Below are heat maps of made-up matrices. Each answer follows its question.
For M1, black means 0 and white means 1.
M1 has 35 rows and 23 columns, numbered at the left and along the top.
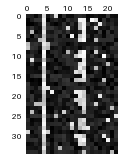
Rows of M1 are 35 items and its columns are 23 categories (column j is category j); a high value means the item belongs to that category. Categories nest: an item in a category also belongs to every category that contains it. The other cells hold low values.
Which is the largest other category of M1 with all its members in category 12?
19
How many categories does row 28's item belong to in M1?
5
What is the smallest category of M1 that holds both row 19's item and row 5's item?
13
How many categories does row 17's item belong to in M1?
1
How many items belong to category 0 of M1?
3
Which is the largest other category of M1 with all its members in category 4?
14
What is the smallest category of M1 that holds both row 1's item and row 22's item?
17
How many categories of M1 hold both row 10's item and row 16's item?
5
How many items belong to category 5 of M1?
4
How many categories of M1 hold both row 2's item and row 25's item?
1
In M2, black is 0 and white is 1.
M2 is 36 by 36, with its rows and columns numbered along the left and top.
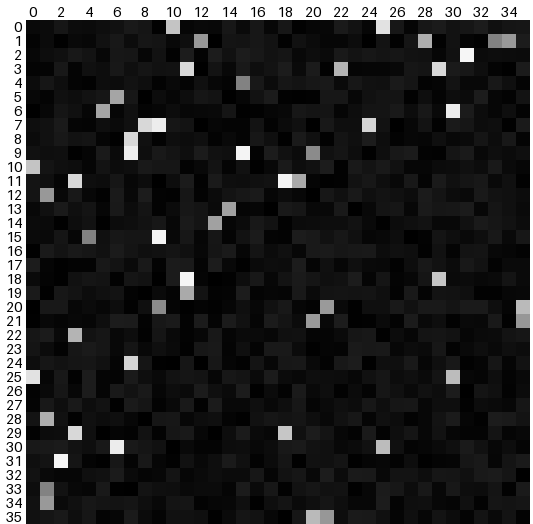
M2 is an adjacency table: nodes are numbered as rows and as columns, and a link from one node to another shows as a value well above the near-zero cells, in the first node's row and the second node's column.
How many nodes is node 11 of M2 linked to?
3
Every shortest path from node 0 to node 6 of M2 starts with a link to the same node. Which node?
node 25
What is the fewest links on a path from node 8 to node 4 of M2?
4
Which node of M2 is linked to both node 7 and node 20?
node 9
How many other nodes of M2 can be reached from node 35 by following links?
8
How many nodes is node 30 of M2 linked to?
2
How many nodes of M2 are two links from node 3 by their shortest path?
2
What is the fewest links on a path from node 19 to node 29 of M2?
3
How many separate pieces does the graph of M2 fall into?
12
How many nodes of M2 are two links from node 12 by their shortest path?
3
